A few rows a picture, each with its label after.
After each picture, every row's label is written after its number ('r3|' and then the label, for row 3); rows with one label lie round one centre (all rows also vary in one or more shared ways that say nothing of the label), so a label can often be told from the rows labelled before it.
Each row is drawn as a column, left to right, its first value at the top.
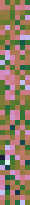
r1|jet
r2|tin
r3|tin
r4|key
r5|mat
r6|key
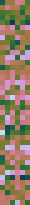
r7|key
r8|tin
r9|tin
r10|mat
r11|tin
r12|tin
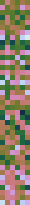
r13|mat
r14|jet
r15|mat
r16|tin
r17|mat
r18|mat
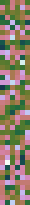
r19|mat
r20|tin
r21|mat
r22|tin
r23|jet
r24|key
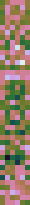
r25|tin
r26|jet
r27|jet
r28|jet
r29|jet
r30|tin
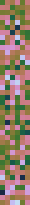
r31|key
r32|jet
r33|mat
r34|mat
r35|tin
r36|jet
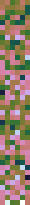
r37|jet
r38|mat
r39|tin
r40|key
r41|mat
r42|tin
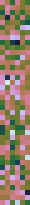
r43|tin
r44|mat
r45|key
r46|mat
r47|tin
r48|key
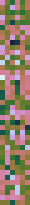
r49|jet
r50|tin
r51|key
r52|jet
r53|key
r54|tin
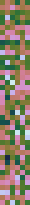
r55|mat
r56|jet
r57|mat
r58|key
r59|tin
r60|key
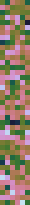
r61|key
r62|key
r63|jet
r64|jet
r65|mat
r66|key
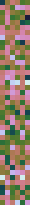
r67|key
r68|jet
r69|tin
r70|mat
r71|key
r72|mat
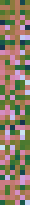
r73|tin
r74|key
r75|tin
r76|jet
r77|key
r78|mat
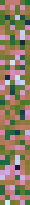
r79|key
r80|mat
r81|jet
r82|tin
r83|mat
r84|key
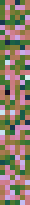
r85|key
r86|jet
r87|tin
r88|key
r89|mat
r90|jet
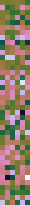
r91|mat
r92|tin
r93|tin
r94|key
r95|mat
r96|key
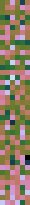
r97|mat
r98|mat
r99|jet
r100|mat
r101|key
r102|jet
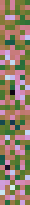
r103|jet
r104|tin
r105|jet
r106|tin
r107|mat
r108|key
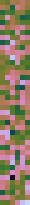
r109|key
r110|key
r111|tin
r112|jet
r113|mat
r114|mat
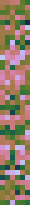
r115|tin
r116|tin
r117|jet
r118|tin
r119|tin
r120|key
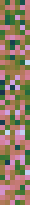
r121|jet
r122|key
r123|mat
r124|key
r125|key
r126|jet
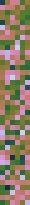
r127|key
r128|tin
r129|jet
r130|jet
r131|key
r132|mat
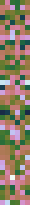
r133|mat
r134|mat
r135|key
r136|key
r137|mat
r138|mat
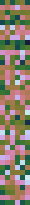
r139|key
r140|tin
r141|key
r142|mat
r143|tin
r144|key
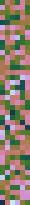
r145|key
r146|tin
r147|mat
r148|mat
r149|jet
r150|tin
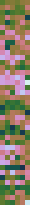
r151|tin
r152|tin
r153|tin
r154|tin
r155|tin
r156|mat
